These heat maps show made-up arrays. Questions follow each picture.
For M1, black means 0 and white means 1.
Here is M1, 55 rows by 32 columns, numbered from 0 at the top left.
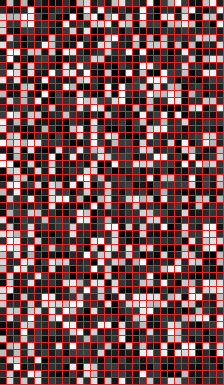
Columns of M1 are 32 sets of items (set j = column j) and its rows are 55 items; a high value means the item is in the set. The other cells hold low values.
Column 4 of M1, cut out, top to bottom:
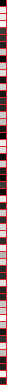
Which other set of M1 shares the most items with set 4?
20
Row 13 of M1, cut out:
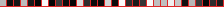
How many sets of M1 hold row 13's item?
12
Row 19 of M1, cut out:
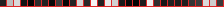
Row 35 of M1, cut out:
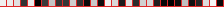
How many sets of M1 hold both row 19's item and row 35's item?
8
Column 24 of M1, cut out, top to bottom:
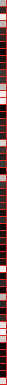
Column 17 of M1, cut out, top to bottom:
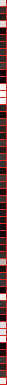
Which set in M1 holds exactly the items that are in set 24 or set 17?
3
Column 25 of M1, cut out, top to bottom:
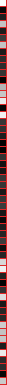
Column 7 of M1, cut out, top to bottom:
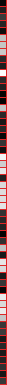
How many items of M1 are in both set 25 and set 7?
4
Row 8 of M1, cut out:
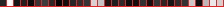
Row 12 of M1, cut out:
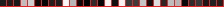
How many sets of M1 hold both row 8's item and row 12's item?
0
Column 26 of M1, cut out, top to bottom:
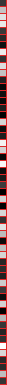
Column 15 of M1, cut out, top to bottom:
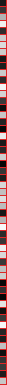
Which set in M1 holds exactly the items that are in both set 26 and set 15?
18
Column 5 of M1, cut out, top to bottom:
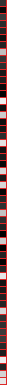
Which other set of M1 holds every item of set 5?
1
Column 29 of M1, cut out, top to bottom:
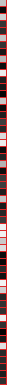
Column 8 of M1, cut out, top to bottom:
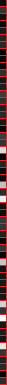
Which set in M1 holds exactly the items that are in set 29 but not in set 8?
30
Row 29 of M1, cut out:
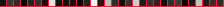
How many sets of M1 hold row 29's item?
5
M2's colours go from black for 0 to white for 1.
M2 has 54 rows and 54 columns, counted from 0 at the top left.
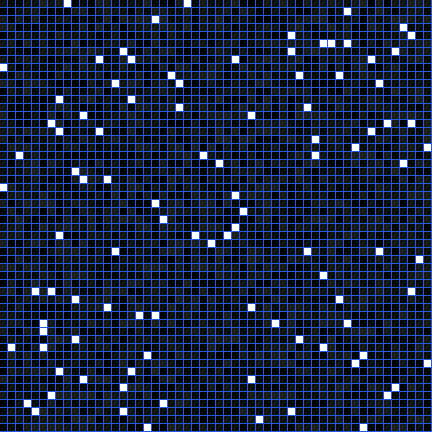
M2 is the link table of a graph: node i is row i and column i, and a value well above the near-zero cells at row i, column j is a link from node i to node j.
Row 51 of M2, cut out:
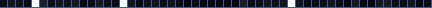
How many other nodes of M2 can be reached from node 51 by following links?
6
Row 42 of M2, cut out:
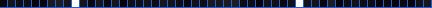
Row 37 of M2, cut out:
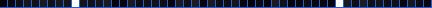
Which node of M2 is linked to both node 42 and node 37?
node 9
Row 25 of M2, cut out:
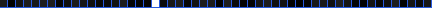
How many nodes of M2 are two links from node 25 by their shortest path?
2
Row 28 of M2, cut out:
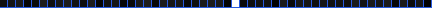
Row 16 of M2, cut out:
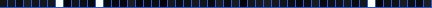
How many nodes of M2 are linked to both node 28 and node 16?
0
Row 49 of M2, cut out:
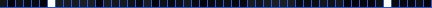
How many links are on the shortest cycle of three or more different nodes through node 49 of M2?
4
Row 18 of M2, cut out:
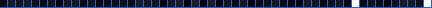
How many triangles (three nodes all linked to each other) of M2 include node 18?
0
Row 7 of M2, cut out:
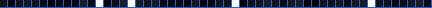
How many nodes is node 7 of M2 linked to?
4
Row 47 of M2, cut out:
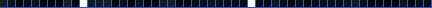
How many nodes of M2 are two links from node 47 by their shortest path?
3
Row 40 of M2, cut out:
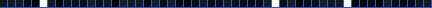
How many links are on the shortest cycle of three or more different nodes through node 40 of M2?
3
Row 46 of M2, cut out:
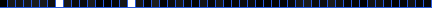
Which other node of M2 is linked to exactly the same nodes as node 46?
node 12
